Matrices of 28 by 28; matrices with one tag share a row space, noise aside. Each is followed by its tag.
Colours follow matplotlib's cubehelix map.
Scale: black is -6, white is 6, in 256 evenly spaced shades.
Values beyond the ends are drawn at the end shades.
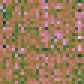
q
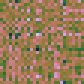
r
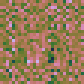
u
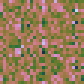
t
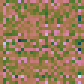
q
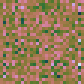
q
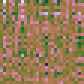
q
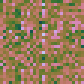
t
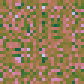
t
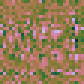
t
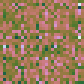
q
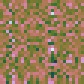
u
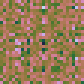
t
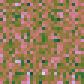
t
